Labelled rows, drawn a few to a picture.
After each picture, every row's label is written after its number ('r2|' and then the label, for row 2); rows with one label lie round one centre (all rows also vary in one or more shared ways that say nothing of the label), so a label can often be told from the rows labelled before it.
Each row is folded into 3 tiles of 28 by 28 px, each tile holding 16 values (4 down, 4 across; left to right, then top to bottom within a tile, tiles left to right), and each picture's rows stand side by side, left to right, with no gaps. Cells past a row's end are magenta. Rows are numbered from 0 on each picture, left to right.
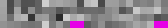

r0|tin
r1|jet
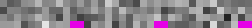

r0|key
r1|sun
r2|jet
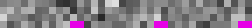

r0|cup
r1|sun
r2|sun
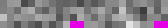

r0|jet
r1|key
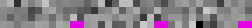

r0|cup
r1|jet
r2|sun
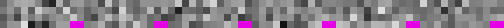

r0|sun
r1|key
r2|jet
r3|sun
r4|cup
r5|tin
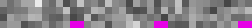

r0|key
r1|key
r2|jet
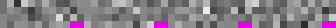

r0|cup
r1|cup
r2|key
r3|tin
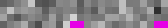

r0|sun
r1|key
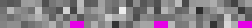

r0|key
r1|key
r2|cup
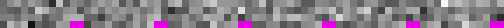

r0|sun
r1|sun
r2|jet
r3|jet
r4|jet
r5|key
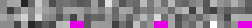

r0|jet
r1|sun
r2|tin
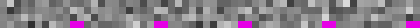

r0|jet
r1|jet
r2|jet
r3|sun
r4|jet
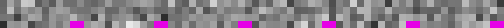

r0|sun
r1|key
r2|tin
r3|sun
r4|sun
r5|jet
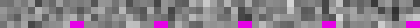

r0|sun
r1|key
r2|key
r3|key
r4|tin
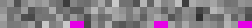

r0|cup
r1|sun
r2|cup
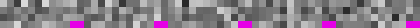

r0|tin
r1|sun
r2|cup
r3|key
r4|jet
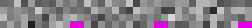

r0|sun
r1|tin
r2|jet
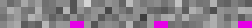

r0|key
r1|tin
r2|jet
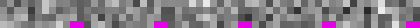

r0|cup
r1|sun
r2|key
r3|tin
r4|cup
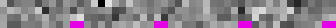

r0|tin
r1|cup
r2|key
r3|sun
